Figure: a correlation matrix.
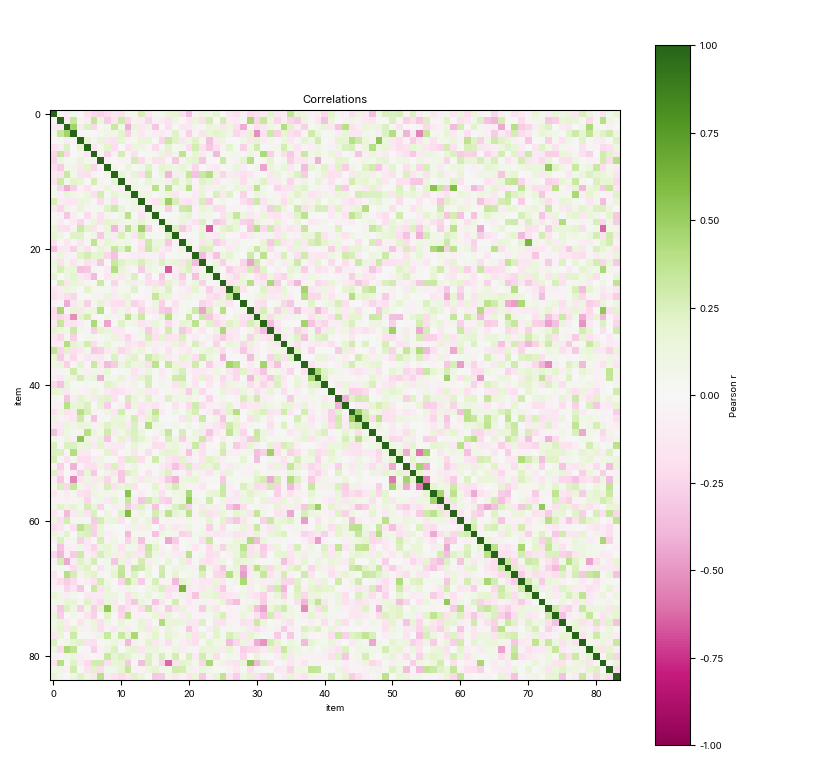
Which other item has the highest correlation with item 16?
75
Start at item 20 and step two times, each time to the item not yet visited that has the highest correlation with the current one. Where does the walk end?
56
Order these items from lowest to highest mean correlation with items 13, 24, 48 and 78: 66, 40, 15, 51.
15, 51, 40, 66
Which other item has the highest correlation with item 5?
47
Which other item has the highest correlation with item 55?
50
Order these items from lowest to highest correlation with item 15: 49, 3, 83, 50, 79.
83, 49, 3, 50, 79
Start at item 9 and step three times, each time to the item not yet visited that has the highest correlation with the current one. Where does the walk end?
29
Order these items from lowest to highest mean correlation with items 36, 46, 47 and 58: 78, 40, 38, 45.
78, 45, 38, 40
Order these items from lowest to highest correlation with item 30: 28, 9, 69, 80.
28, 9, 69, 80
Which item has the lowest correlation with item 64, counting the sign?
58
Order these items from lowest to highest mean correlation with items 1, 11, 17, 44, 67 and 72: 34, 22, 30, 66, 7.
7, 34, 22, 66, 30
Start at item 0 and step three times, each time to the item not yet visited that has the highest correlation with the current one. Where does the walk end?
52
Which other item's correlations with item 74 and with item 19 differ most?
70
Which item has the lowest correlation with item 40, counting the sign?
1
